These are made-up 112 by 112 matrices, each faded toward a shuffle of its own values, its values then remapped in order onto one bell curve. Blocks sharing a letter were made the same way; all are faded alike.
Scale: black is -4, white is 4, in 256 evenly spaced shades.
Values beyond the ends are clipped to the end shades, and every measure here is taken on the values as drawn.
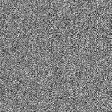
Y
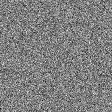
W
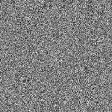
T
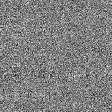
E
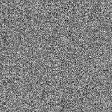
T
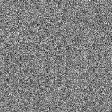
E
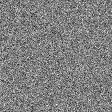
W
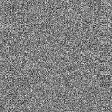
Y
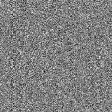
T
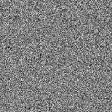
T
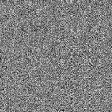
Y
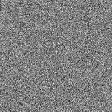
T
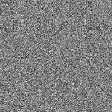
T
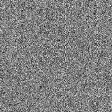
T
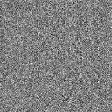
E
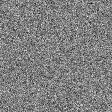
W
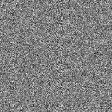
T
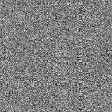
Y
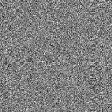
Y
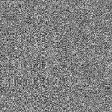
Y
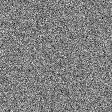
W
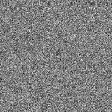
T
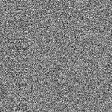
E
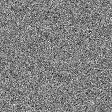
W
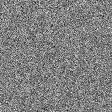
W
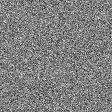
W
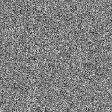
T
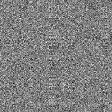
Y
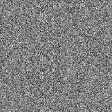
T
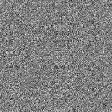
T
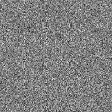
T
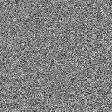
E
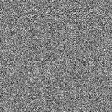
E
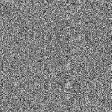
Y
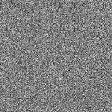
T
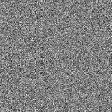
T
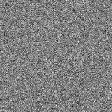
E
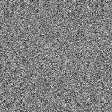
T
